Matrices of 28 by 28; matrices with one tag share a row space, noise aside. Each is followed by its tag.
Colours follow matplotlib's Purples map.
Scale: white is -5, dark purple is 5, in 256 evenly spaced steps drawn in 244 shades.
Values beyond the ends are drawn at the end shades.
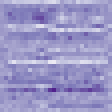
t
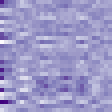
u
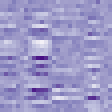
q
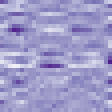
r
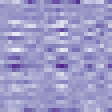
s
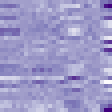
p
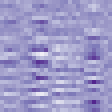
q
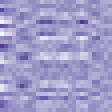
u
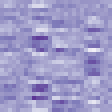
q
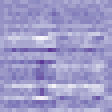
t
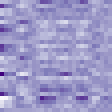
u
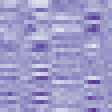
q
